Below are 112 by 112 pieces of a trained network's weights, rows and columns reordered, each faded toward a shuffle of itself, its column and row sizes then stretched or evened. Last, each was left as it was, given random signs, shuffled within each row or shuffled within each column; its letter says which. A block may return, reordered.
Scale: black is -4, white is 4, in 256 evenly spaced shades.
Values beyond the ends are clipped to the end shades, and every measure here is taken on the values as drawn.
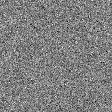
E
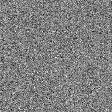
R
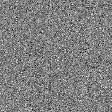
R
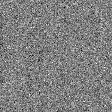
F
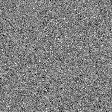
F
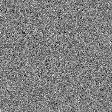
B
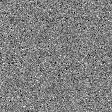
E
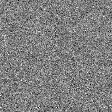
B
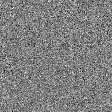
E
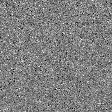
E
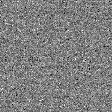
R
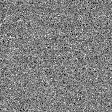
E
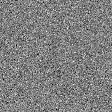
E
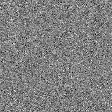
R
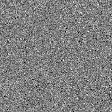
R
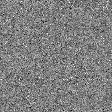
B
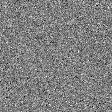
E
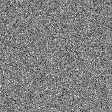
F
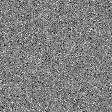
F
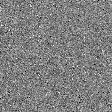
B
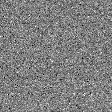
E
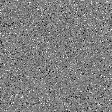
B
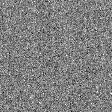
F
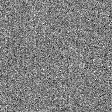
F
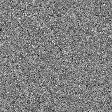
B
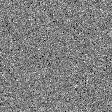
F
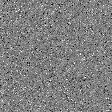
F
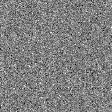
R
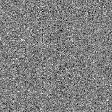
R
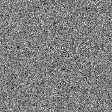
B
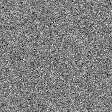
E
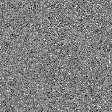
R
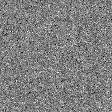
E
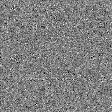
R
